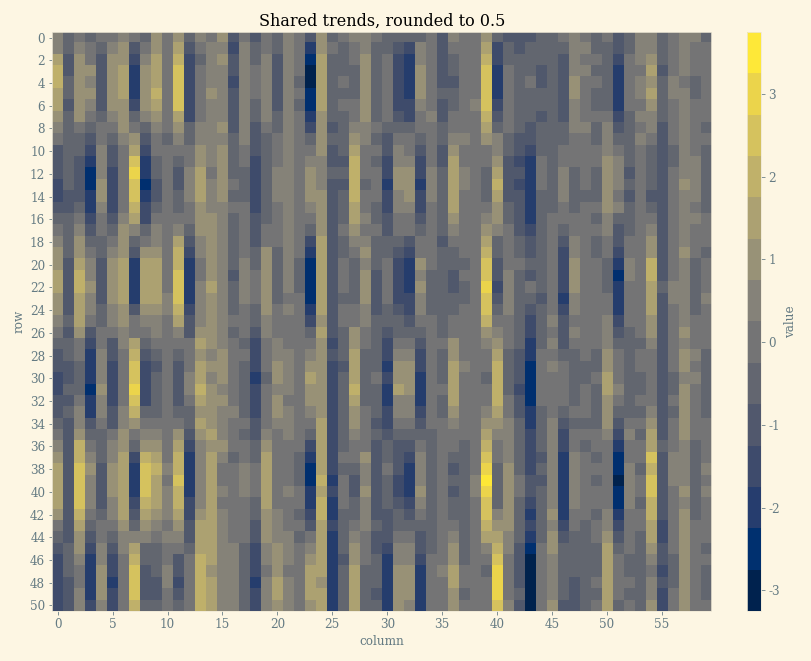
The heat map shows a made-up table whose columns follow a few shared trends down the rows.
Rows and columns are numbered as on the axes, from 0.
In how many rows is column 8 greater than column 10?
22
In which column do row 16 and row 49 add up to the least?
43
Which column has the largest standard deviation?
7
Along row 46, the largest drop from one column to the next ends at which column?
25
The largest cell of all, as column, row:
39, 39
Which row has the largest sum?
40
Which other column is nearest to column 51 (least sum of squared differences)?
12
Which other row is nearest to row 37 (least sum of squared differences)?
41
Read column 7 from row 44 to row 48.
0.5 1.5 2 2.5 2.5
